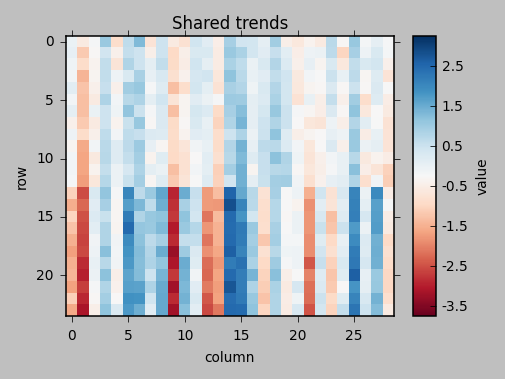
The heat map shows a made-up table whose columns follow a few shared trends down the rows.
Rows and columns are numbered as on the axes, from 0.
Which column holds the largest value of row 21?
14
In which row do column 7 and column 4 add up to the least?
0
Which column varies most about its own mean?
12
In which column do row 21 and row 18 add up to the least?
9
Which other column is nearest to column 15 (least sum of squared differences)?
25
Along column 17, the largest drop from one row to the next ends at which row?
13
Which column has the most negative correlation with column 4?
11
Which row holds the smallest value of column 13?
23
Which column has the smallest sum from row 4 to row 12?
1
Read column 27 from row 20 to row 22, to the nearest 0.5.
1 1 1.5
